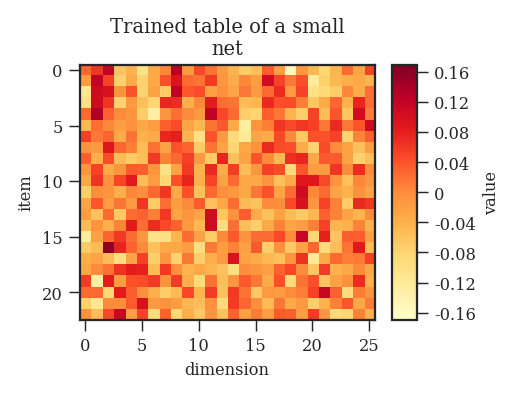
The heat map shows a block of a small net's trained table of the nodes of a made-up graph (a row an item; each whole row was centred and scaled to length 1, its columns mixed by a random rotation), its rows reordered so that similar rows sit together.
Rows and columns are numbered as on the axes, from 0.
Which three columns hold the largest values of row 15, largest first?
19, 21, 3
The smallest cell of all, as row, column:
0, 18
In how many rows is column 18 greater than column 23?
14
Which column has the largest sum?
2
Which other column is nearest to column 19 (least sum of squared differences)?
9
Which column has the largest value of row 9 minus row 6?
13
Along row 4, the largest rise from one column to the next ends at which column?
24
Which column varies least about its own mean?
15
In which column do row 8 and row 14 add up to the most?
6
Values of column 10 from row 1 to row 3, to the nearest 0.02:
0.02 0.04 0
